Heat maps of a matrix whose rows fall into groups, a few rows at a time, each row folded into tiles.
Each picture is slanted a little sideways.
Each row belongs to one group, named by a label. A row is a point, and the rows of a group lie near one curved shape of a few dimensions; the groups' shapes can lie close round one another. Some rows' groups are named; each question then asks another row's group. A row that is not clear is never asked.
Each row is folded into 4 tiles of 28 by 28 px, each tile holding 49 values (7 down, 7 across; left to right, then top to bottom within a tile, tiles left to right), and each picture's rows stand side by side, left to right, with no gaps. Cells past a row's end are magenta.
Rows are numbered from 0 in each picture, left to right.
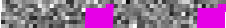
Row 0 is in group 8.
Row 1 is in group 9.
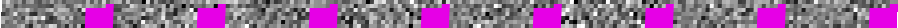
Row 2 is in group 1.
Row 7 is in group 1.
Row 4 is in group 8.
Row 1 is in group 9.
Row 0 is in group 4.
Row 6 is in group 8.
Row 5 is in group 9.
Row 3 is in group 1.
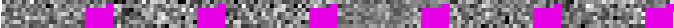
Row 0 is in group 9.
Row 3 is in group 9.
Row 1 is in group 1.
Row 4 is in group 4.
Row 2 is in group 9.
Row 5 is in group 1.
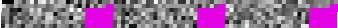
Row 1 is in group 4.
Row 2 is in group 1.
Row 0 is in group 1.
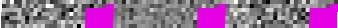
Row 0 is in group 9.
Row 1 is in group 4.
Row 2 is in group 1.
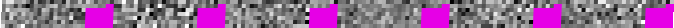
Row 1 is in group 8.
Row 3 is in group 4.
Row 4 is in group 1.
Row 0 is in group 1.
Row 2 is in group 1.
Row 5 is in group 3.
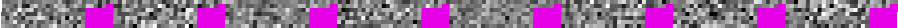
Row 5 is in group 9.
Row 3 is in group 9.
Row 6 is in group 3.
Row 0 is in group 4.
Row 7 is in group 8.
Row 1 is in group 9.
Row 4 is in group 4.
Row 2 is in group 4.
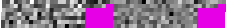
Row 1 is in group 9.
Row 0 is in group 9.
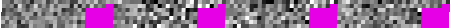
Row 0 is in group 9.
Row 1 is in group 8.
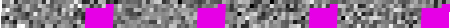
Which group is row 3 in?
4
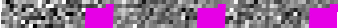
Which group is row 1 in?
1
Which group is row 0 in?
8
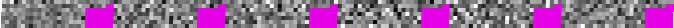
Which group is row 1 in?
4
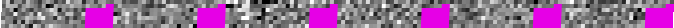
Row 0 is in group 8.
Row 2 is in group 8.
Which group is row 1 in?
4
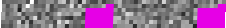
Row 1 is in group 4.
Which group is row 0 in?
9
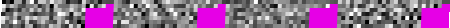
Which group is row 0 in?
9
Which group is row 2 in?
9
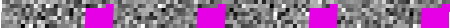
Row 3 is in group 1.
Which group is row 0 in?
8
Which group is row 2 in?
9
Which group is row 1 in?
8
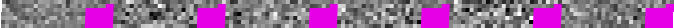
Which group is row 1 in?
3
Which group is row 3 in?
1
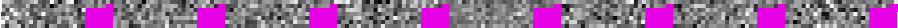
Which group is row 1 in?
9
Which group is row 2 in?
1
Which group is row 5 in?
1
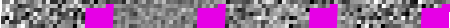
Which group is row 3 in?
8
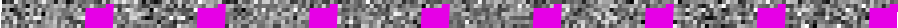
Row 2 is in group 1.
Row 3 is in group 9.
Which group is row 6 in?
8
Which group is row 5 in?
1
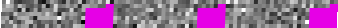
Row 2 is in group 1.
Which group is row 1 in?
9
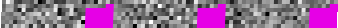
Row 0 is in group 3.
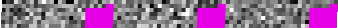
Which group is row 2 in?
1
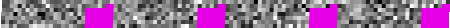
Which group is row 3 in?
8
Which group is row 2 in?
9
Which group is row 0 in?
3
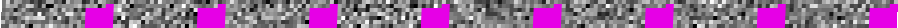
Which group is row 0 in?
8
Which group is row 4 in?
8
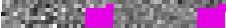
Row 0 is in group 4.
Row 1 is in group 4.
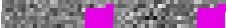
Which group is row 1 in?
8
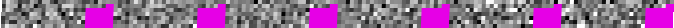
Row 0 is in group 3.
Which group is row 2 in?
9
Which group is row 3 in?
8
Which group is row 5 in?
9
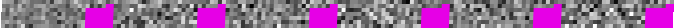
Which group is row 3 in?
1
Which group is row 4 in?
8
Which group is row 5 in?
3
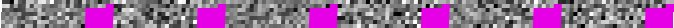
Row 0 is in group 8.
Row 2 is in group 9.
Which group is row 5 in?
4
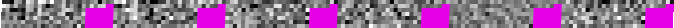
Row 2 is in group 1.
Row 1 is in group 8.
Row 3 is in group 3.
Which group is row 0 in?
8
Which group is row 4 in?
4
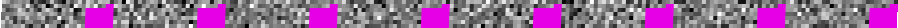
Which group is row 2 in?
1
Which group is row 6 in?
1
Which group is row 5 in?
1
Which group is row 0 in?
8
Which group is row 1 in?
9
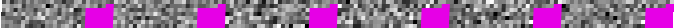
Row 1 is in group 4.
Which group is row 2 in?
4
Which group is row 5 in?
1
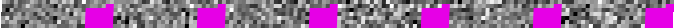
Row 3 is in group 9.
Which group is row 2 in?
1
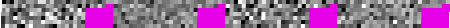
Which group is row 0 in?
4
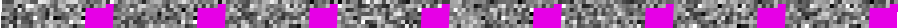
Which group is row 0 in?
1
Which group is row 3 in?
9
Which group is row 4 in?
1
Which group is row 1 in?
1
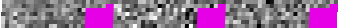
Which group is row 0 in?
4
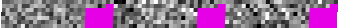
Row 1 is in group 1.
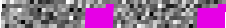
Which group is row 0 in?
1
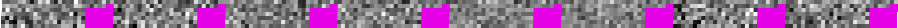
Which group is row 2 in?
4
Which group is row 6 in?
9
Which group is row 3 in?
1
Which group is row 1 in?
9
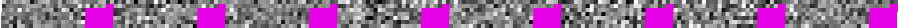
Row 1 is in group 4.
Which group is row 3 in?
8
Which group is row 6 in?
9
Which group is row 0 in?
1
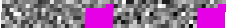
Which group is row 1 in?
9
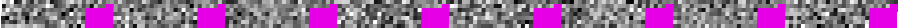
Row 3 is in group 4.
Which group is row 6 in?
8
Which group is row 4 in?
9
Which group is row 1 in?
1
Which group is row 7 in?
4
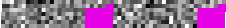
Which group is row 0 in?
8
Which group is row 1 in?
4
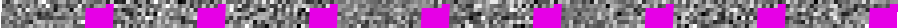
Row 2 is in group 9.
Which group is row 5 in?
9
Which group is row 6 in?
4
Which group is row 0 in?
3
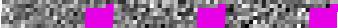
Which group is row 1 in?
8
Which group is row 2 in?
9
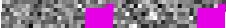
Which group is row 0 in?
4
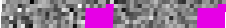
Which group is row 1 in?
4
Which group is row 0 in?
1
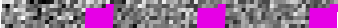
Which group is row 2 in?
9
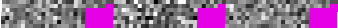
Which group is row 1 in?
4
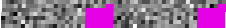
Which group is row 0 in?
4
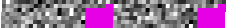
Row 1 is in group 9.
